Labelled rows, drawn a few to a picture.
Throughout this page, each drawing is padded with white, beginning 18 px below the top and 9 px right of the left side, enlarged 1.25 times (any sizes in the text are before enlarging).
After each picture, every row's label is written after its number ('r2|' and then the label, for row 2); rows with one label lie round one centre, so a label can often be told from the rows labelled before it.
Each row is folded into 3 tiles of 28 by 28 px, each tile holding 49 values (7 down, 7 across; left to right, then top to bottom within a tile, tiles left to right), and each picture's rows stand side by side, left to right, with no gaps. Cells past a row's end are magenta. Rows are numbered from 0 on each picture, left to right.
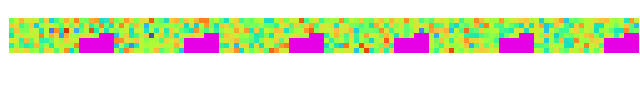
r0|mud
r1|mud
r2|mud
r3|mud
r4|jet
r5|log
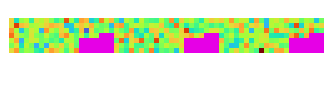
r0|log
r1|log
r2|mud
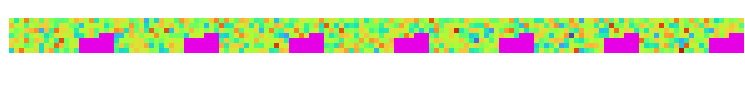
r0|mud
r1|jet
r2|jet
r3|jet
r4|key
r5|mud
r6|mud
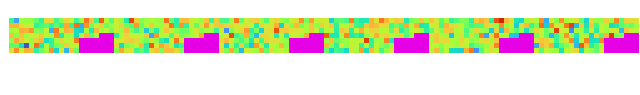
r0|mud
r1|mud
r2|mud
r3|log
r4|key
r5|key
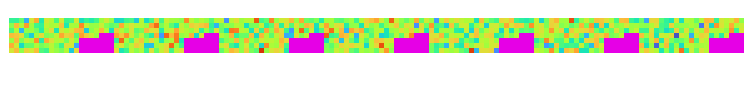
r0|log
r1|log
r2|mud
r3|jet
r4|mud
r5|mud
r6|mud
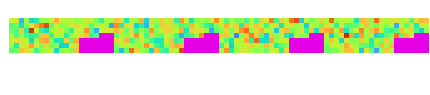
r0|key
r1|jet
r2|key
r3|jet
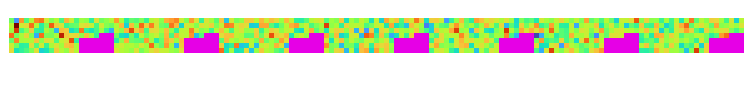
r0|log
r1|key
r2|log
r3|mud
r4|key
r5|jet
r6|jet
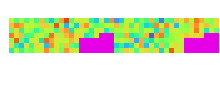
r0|log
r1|mud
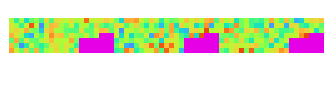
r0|log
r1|mud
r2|jet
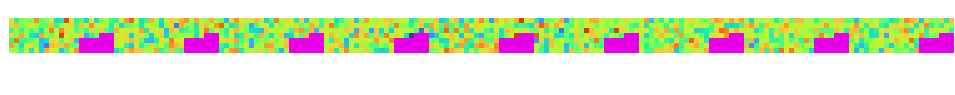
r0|log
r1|mud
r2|mud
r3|key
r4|jet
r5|log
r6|jet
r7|log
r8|log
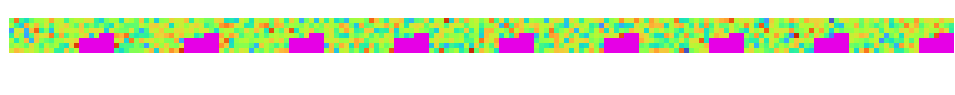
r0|key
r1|log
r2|log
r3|key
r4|mud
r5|jet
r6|mud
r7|key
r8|mud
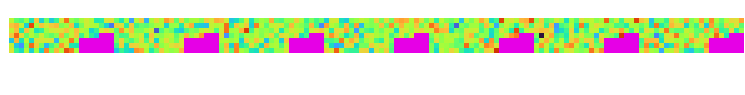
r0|log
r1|jet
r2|key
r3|mud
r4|jet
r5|jet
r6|key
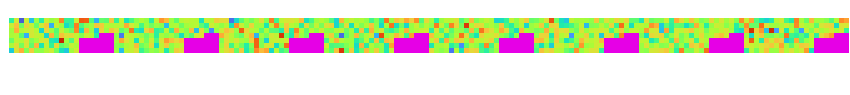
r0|key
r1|jet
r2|key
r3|mud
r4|log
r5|mud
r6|jet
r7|jet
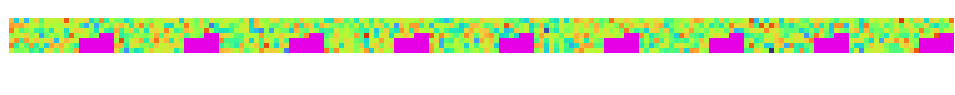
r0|log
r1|log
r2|mud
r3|mud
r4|log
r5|log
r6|mud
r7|key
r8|jet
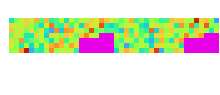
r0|mud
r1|mud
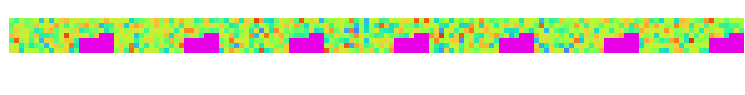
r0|log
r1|key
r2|mud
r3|jet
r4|log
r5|log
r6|key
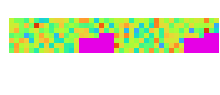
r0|key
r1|log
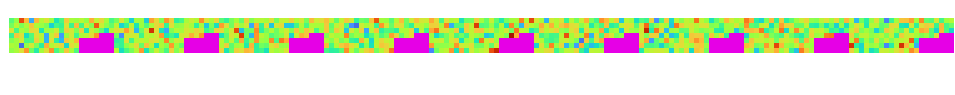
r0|mud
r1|jet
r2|jet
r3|jet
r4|jet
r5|key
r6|log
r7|jet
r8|log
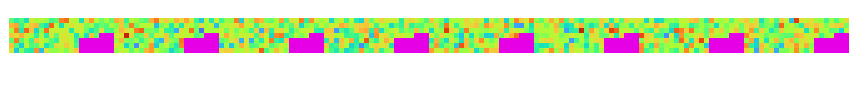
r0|log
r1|key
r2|mud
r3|log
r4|jet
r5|mud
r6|log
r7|log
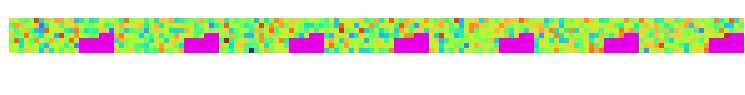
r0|log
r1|log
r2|log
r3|jet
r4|log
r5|jet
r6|jet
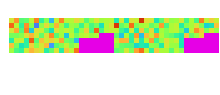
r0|jet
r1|jet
